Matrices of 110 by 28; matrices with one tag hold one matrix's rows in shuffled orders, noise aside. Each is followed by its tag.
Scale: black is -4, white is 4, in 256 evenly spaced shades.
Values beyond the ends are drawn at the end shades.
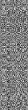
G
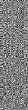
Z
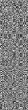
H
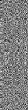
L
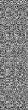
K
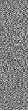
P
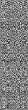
G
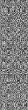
G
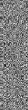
Z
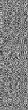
L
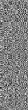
L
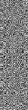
Z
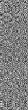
L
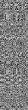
K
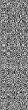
G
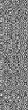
L
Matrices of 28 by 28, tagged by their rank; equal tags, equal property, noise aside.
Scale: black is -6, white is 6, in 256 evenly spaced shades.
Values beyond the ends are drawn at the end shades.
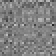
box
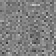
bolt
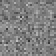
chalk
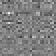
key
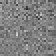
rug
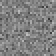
chalk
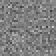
chalk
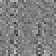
box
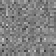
key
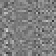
key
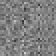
box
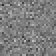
chalk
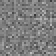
chalk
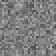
chalk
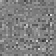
rug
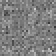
chalk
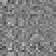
rug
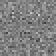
chalk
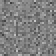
chalk
